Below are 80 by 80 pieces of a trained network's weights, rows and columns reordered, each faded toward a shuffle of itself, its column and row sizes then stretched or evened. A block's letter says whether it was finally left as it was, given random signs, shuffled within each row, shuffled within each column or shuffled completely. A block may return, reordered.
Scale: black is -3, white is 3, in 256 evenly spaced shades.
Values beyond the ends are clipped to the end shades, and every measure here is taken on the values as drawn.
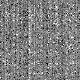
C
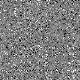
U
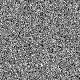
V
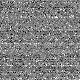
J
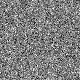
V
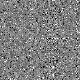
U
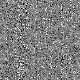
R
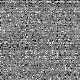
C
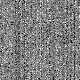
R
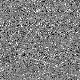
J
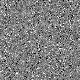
R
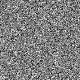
J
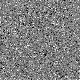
V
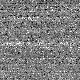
J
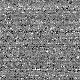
J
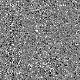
U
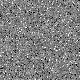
V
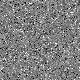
V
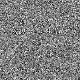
U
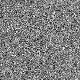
J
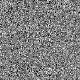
U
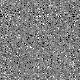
U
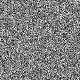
R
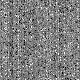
R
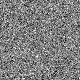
V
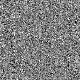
R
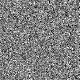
R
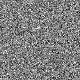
J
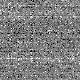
C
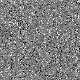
R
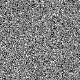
R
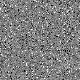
R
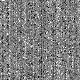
R
